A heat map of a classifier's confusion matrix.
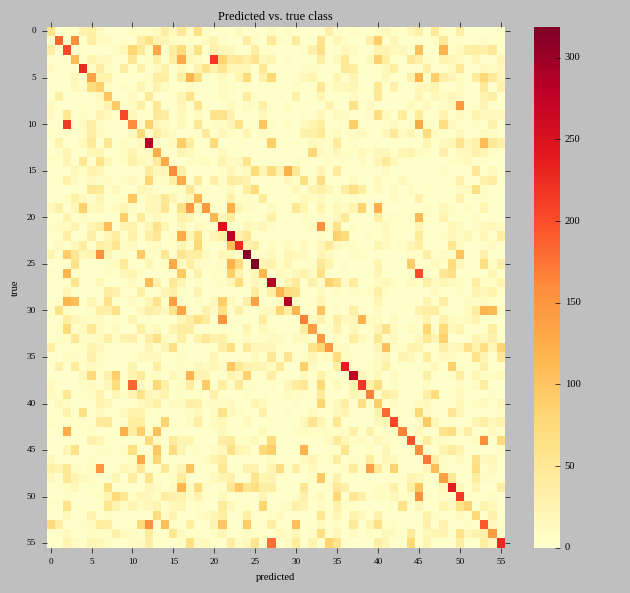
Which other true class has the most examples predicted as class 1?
30
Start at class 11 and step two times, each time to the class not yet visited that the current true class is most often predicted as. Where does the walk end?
13
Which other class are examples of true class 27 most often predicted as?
12
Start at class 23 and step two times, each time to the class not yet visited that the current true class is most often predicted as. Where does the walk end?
16
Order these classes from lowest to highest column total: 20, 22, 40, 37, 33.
20, 37, 40, 22, 33
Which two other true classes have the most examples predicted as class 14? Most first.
53, 42
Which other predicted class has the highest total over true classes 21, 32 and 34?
33
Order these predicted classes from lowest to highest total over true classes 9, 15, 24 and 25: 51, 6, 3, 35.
51, 35, 3, 6
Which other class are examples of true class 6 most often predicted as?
5
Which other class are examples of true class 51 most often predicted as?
26
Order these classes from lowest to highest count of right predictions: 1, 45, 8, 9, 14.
8, 14, 45, 1, 9
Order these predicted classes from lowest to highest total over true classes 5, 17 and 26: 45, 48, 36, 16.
36, 48, 16, 45
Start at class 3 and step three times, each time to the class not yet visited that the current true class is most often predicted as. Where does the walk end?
31
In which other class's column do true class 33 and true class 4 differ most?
48
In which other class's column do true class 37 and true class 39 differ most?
17
